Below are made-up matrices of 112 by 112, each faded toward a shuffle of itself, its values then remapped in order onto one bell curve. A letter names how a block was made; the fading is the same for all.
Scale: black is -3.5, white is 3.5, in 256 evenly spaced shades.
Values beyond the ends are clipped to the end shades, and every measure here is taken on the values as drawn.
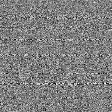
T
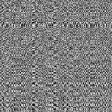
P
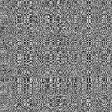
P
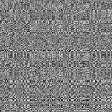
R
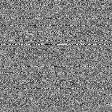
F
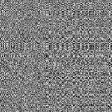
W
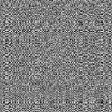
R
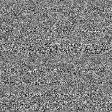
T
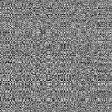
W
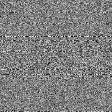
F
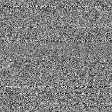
F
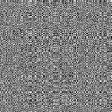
P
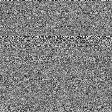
F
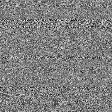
T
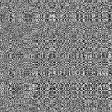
R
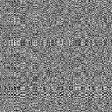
W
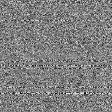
F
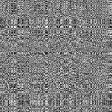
P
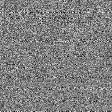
T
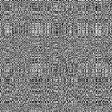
P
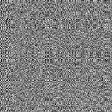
W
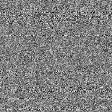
T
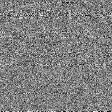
T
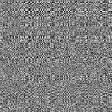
R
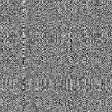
W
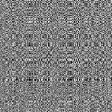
P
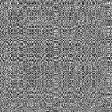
P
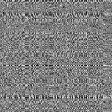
R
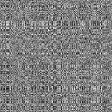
P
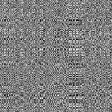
P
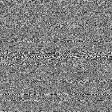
F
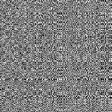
W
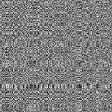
P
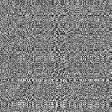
W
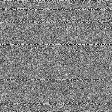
F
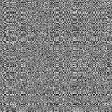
R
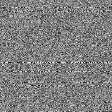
F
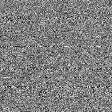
T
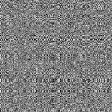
W
